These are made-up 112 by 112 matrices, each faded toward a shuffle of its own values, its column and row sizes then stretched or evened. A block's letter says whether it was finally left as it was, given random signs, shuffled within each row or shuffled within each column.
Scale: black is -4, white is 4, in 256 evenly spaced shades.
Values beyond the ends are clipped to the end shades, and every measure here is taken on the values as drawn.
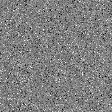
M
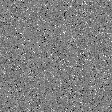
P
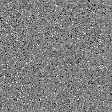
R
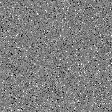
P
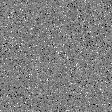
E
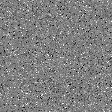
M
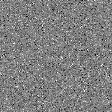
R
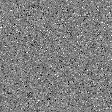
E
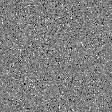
M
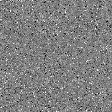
R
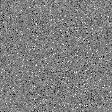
M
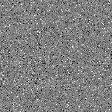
R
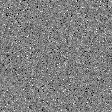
R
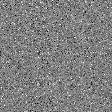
R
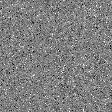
P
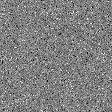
M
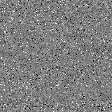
M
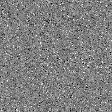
R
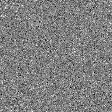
M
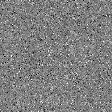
R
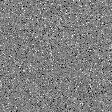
P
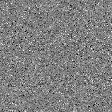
R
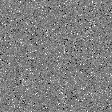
P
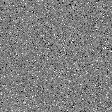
P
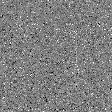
M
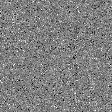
M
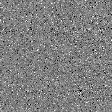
R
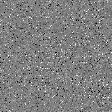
R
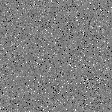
P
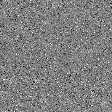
E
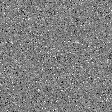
E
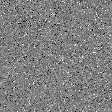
E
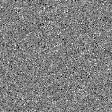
R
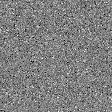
E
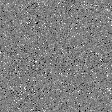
M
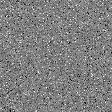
P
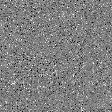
R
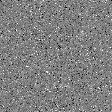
R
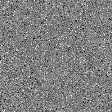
P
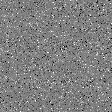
E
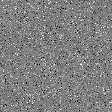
R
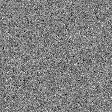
E
